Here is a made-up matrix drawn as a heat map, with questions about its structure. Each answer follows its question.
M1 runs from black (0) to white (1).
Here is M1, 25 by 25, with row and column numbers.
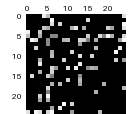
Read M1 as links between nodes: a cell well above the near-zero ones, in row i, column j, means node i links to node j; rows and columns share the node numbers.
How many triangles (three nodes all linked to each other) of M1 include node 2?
1
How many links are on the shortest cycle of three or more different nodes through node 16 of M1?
3
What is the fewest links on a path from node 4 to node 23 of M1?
4
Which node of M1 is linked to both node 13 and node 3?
node 12
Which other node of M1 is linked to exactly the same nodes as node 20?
node 21
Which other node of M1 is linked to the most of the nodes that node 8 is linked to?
node 6
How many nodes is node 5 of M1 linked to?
10
